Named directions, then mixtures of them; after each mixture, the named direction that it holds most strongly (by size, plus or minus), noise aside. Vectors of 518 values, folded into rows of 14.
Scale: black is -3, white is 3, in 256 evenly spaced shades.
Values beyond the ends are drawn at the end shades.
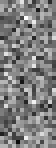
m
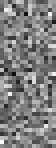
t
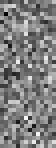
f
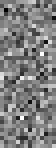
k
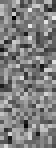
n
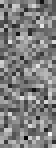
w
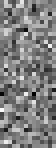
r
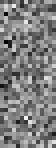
f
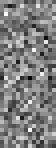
k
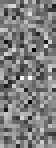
k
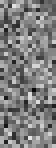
w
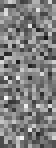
m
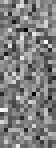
r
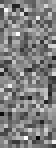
w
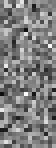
r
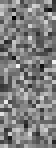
n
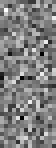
k
